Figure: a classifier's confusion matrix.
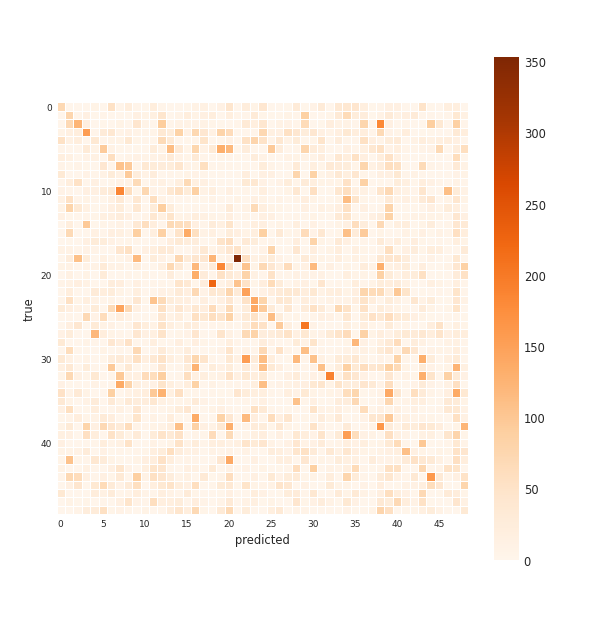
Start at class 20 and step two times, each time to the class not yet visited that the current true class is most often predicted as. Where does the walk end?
30
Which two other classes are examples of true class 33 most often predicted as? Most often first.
7, 24
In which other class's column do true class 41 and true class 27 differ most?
4
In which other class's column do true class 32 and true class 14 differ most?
43
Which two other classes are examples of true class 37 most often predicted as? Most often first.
16, 22
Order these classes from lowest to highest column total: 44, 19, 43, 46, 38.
46, 44, 19, 43, 38
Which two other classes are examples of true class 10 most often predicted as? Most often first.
7, 46
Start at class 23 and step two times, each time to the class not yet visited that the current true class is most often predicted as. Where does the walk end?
34
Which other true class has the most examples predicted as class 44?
2
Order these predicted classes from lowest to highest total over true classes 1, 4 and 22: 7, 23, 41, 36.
7, 41, 23, 36
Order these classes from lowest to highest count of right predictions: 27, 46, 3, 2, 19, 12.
46, 27, 12, 2, 3, 19
